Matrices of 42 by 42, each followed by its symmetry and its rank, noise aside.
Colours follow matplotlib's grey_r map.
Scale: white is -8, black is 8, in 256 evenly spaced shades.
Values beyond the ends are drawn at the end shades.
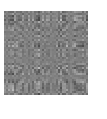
no symmetry, rank two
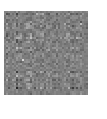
no symmetry, rank four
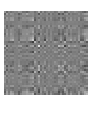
symmetric, rank two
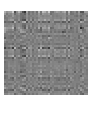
no symmetry, rank two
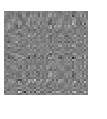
no symmetry, rank four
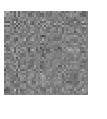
symmetric, rank four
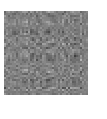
no symmetry, rank four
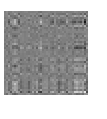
no symmetry, rank two
